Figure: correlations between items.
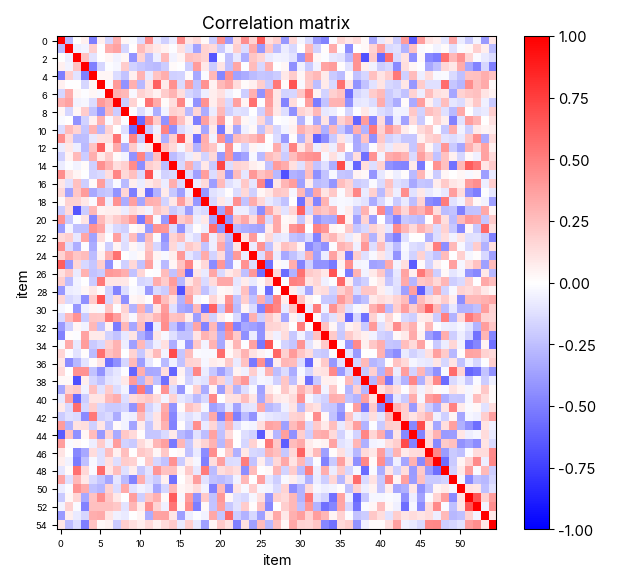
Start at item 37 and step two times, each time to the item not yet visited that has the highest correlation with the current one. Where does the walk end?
41
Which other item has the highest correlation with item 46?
30
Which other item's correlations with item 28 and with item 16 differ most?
44
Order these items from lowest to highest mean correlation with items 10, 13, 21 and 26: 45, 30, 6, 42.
6, 42, 45, 30
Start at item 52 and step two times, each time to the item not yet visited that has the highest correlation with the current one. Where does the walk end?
14
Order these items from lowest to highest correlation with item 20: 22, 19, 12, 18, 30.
19, 30, 12, 18, 22
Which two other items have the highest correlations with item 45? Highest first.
43, 26
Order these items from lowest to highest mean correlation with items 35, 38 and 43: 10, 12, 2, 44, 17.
2, 10, 44, 12, 17
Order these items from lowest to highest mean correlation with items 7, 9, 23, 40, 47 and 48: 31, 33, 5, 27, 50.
33, 50, 31, 27, 5
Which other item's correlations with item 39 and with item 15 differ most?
11
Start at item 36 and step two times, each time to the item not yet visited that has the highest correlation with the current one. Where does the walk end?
0
